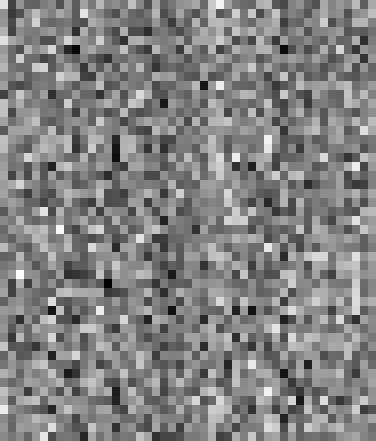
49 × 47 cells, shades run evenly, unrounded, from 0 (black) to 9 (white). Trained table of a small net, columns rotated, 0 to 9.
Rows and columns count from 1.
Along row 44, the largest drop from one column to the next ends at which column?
15
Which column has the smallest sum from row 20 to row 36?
21
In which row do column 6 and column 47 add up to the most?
24
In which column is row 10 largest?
28
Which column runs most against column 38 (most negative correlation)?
34
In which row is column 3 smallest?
36
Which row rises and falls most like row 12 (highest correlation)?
1
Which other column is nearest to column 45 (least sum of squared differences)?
29
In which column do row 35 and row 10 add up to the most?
13
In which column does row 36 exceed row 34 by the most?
16
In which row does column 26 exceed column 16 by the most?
5
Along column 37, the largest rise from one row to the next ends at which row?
45
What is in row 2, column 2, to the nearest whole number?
2
